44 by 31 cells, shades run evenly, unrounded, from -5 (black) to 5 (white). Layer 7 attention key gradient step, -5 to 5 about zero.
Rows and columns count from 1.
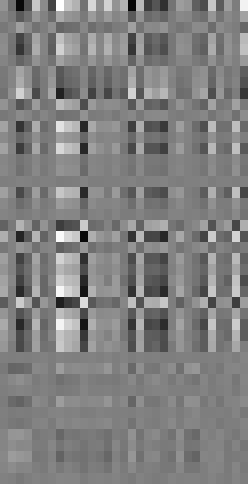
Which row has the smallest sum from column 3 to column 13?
9
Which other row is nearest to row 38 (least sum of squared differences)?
44
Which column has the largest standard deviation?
8
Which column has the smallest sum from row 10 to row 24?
11
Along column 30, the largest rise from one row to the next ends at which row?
22
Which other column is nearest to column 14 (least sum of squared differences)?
16
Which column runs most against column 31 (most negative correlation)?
7
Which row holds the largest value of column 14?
1
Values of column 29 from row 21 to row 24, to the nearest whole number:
1 -1 0 -1
